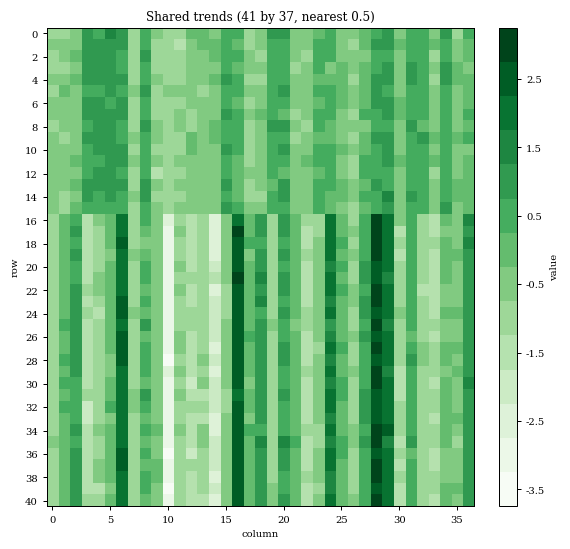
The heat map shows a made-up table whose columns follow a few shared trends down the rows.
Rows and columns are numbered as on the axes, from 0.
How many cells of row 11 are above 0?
16
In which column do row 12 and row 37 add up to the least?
10
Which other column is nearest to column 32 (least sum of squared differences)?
19
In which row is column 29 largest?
34
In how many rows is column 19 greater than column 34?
1
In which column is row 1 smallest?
11
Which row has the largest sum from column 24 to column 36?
27
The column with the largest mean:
28
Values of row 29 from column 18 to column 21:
1 -1 0.5 0
